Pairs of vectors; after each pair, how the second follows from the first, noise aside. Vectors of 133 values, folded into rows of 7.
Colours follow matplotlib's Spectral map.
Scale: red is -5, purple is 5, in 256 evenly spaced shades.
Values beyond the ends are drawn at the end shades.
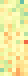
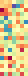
wrapped around, scaled up.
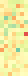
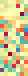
wrapped around, scaled up.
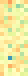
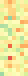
sign-scrambled.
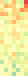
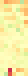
wrapped around, partly zeroed.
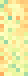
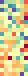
reversed, scaled up.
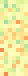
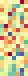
reversed, scaled up.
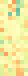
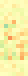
wrapped around, partly zeroed.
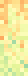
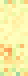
wrapped around, partly zeroed.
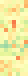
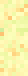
reversed, shrunk.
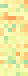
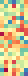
wrapped around, scaled up.
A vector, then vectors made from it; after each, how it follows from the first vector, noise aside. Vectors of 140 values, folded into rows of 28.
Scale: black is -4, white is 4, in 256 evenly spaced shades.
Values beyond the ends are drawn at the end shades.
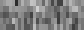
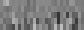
partly zeroed.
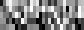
wrapped around, negated, scaled up.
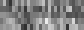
reversed.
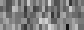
reversed.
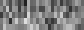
wrapped around.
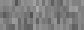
shrunk.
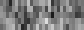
reversed.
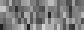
wrapped around.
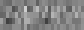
reversed, negated, partly zeroed.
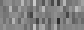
partly zeroed.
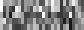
wrapped around, negated, scaled up.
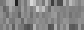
partly zeroed.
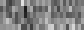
reversed.
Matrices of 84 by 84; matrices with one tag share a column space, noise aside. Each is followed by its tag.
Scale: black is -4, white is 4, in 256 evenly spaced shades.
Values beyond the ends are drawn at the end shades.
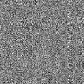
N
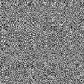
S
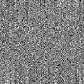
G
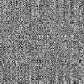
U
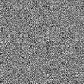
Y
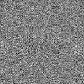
Y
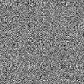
S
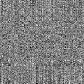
U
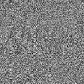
Y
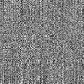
U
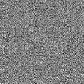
Y
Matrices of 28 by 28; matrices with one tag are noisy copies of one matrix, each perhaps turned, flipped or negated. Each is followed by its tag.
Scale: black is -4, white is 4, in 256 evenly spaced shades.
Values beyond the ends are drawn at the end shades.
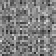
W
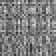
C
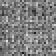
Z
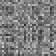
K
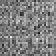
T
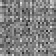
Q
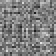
Z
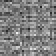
C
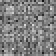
K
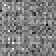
T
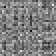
K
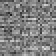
C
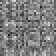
W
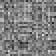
Z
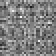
W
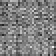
Q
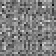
K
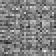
C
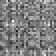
W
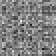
K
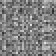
K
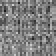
C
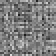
Z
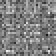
K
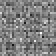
K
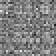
K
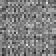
Q
